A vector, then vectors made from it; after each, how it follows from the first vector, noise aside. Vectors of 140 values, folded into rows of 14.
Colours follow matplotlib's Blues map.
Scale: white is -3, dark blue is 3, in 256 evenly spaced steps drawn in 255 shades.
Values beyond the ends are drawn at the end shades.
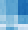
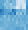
wrapped around, negated, partly zeroed.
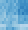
shrunk.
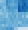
partly zeroed.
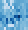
wrapped around, negated, partly zeroed.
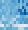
partly zeroed.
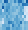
wrapped around, negated, partly zeroed.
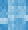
wrapped around, shrunk.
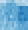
wrapped around, shrunk.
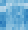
wrapped around, shrunk.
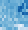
partly zeroed.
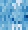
wrapped around, negated, partly zeroed.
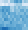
reversed, partly zeroed.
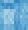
wrapped around, negated, shrunk.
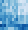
negated.
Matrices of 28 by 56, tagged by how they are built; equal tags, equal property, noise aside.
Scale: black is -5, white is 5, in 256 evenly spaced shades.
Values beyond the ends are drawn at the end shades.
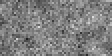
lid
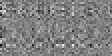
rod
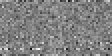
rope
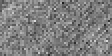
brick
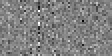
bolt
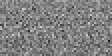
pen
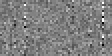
bolt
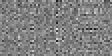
rod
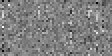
bolt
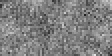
lid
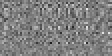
rod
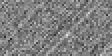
brick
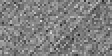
brick
